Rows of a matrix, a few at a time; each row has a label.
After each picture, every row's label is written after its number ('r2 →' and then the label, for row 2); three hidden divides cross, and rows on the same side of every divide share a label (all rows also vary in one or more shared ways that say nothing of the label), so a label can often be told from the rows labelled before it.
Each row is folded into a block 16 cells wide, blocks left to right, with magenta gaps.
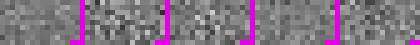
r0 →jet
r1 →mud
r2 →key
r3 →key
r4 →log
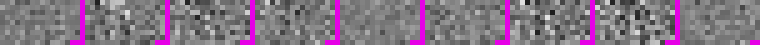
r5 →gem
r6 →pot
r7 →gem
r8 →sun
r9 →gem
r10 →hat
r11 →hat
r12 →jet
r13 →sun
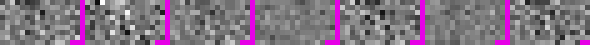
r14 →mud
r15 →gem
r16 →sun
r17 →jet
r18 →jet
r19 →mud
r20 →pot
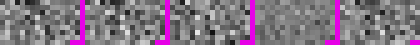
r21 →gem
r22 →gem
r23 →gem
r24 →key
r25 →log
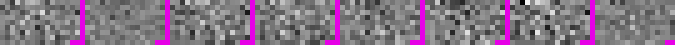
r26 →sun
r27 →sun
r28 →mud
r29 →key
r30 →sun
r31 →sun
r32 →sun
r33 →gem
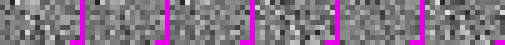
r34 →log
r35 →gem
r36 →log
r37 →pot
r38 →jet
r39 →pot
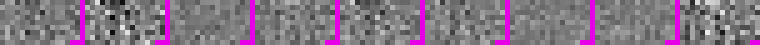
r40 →log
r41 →sun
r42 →gem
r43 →log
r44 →mud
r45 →sun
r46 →mud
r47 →pot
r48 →jet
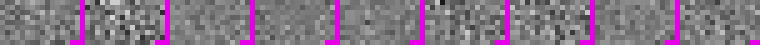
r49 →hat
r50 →sun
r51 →sun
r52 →log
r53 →pot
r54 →key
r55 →pot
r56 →gem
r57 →jet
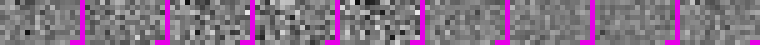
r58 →mud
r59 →mud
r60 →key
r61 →pot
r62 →gem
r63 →log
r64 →key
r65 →sun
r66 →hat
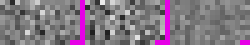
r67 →gem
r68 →sun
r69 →log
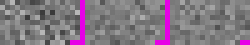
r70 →jet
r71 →key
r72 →jet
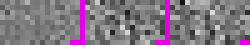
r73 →sun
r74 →jet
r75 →pot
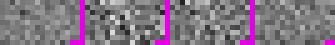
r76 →log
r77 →hat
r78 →log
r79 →key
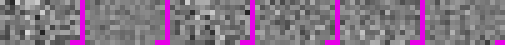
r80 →pot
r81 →log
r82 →mud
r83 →pot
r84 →log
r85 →gem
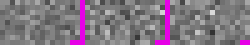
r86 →log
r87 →pot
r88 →pot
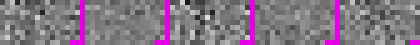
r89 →hat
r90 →gem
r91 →hat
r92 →hat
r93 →pot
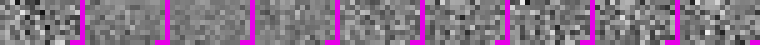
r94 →jet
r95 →key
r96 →key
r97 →gem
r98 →jet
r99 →jet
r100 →key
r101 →mud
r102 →gem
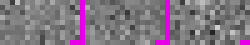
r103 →log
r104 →log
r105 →log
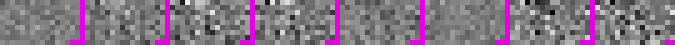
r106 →pot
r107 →gem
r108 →pot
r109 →jet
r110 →jet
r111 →pot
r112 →hat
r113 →jet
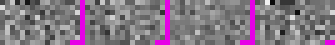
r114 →gem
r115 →mud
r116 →gem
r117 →hat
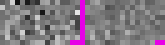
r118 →log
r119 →mud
